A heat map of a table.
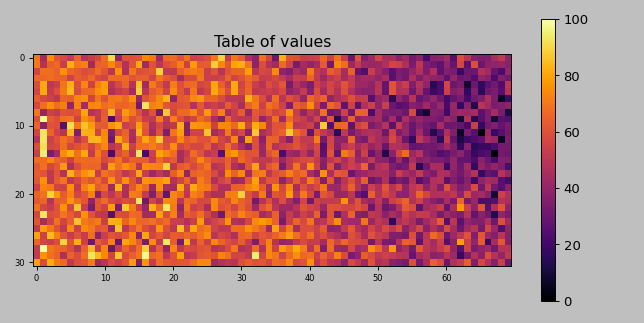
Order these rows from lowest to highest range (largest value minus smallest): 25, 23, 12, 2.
25, 2, 23, 12
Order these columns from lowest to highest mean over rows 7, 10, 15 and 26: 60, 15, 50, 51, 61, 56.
60, 56, 61, 50, 51, 15
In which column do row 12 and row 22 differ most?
62
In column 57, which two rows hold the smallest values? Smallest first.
8, 0
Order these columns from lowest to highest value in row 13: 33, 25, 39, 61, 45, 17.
61, 33, 45, 39, 25, 17
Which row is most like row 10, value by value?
17
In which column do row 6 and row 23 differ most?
11
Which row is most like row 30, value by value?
26
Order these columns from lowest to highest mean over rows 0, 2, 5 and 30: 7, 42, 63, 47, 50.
63, 47, 50, 42, 7
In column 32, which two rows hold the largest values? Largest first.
29, 11
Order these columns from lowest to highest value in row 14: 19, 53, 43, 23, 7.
53, 43, 23, 19, 7
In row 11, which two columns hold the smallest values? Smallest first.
65, 62
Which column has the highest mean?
1
